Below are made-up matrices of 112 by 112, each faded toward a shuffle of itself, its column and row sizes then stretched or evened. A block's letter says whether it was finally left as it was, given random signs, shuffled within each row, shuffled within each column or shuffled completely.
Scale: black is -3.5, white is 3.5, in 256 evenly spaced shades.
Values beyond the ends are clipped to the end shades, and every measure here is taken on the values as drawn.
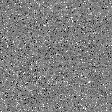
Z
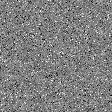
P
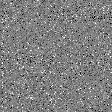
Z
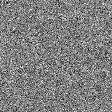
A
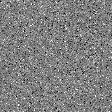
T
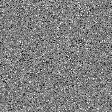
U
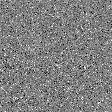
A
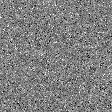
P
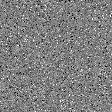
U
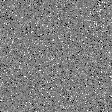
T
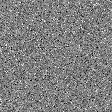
P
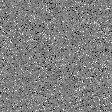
T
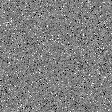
P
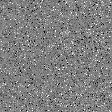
Z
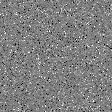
P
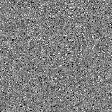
Z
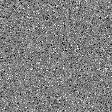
U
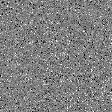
Z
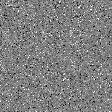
Z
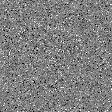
U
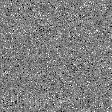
Z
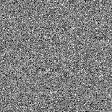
Z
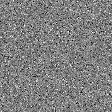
A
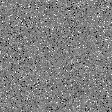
U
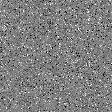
Z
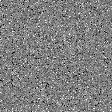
T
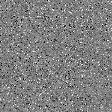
Z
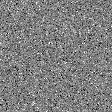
A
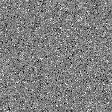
T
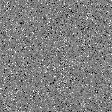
T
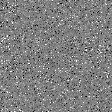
Z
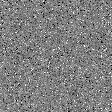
P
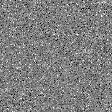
U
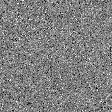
P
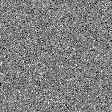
P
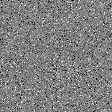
U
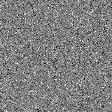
T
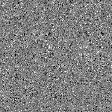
Z
